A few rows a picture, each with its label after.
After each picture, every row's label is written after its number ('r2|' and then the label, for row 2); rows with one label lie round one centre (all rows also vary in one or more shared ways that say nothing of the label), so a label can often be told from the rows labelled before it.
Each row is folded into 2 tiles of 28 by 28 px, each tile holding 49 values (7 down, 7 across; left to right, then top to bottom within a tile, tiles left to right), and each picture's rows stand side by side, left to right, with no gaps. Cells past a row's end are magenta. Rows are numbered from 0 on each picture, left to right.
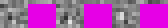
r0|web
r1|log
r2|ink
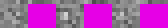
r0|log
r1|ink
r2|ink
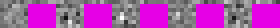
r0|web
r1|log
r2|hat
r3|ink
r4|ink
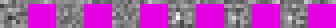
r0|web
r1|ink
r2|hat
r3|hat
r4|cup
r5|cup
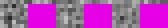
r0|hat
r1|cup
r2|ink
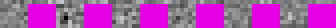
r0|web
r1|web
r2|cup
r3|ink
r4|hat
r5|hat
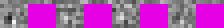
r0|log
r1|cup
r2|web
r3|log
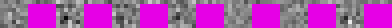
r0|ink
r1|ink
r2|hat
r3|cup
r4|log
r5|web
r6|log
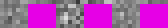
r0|ink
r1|web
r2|ink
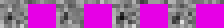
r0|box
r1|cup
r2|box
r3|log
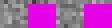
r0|box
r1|hat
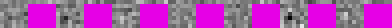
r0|web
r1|ink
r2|cup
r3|box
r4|hat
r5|box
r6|ink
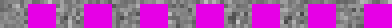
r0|web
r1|log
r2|web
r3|hat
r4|log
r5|log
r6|cup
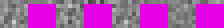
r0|log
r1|box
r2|log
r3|web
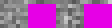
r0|ink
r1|cup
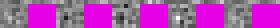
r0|cup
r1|web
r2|hat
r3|cup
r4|cup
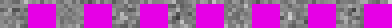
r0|cup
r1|box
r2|hat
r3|cup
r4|box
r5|hat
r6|cup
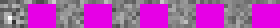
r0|cup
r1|web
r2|web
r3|log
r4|log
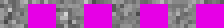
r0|cup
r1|ink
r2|web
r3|ink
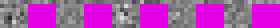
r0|log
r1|log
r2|log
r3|ink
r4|cup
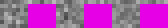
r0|cup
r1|cup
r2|cup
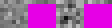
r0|ink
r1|ink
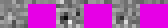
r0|hat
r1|log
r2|log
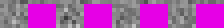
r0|log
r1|box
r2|box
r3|log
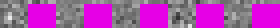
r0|web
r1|hat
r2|ink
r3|box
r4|hat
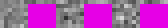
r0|box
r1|web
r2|web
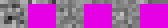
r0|ink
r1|ink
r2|ink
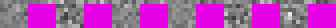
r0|web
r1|cup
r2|web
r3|box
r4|hat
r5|ink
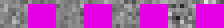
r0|log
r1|web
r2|web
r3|hat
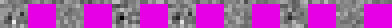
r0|log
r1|box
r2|web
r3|log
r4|log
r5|cup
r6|ink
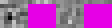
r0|web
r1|log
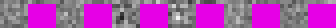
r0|log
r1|ink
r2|cup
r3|log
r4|log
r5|web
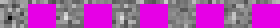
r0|ink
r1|hat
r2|cup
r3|cup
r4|web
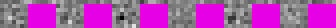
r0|cup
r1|log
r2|box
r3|ink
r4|log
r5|log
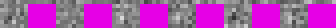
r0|log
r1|ink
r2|box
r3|web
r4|box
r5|cup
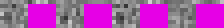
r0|hat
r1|log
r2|hat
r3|cup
